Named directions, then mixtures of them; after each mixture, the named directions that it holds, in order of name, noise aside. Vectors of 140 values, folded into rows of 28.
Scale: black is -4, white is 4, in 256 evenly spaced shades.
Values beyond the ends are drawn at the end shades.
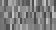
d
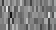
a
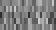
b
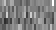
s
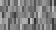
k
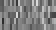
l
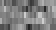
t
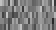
k, s.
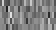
a.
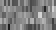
k, t.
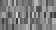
d, k, l.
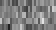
l, t.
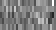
b, l, s.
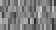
k.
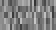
d.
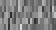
a, d, k.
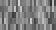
b, k, l.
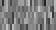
a, d.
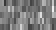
d, k, t.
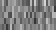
d.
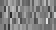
a, b, d.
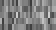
a, l, t.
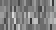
b, k, t.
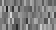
a.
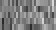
l, s, t.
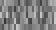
a, b, s.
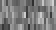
d, s, t.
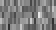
k, t.
